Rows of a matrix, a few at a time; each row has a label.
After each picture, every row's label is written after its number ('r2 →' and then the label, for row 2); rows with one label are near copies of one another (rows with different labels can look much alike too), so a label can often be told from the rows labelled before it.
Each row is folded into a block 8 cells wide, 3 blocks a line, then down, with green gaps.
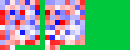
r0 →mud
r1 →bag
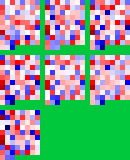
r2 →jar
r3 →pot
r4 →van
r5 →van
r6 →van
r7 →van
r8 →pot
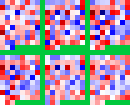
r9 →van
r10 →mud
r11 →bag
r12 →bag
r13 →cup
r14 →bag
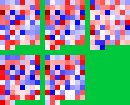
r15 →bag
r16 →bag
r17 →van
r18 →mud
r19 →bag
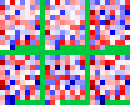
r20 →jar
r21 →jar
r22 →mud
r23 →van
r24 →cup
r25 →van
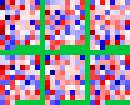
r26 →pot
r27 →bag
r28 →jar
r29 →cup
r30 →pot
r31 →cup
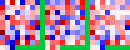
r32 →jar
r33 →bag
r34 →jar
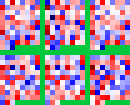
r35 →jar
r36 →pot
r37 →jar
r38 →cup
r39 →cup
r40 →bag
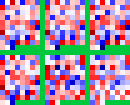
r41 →jar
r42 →jar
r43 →jar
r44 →jar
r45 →cup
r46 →cup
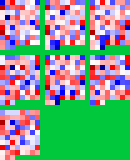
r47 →pot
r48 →van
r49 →jar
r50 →cup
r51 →jar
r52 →cup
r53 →bag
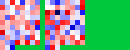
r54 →jar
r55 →cup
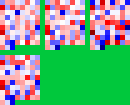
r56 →van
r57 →van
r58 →jar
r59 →van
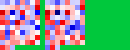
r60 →mud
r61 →cup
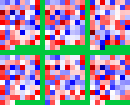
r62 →mud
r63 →bag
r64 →jar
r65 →mud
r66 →cup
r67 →bag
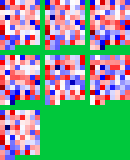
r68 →pot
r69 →pot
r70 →jar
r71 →jar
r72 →cup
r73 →bag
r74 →pot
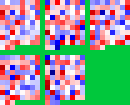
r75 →bag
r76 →jar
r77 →mud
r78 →bag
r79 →pot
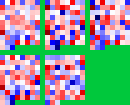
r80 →jar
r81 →van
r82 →pot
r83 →jar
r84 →cup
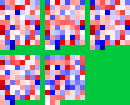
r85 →van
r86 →jar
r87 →van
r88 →van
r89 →bag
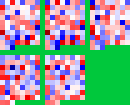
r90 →jar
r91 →jar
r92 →pot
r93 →mud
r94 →mud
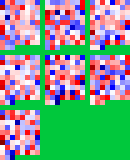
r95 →pot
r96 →cup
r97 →jar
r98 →van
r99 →jar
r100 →bag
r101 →van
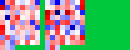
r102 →pot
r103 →cup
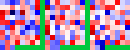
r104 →cup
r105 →pot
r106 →van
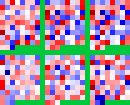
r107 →jar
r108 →bag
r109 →bag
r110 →pot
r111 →mud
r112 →van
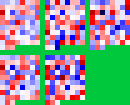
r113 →bag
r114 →jar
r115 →cup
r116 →bag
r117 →mud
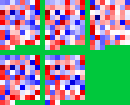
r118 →mud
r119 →bag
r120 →pot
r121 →mud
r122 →cup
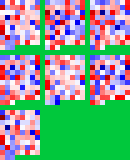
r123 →pot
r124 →bag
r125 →cup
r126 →mud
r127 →van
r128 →mud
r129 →pot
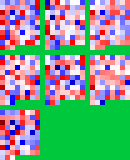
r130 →mud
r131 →pot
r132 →bag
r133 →jar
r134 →cup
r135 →jar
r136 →bag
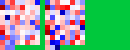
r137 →pot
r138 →van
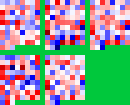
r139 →mud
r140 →jar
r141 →jar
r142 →cup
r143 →van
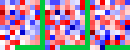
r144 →bag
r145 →cup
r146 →jar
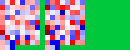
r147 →jar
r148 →van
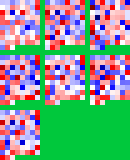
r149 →cup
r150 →bag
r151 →pot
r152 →mud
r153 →mud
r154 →bag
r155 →mud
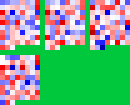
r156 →mud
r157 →bag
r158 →van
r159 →cup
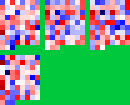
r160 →jar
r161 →bag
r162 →cup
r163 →pot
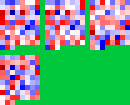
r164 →cup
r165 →cup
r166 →jar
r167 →bag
